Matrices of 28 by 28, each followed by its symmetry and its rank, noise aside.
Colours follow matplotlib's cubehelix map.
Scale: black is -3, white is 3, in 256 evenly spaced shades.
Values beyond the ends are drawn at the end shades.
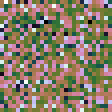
no symmetry, rank seven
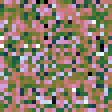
antisymmetric, rank six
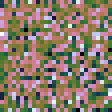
no symmetry, rank seven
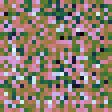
antisymmetric, rank six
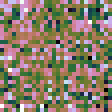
no symmetry, rank five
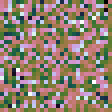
no symmetry, rank seven
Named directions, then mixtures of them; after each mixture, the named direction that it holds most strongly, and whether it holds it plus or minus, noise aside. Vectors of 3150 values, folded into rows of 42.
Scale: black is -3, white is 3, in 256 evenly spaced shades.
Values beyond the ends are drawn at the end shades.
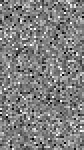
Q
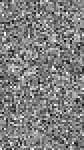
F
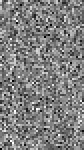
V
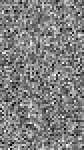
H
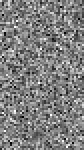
F, minus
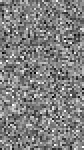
F, minus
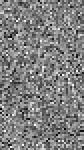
H, plus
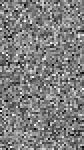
H, plus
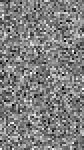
F, plus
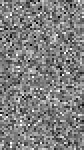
Q, minus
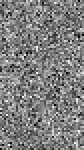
F, minus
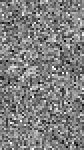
F, plus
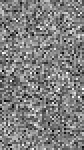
H, plus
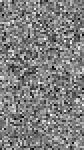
F, minus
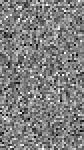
Q, minus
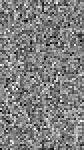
H, minus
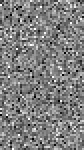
Q, plus
